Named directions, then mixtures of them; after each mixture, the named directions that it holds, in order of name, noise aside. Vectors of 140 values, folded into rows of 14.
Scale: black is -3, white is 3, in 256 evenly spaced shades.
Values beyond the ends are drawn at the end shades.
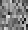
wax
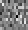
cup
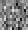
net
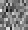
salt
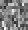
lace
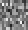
cup, salt, wax.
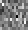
cup.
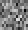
cup, net, wax.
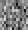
net.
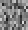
cup, net, wax.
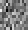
salt.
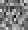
lace, salt.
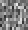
cup, net.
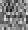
cup, salt, wax.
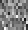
cup, lace, wax.
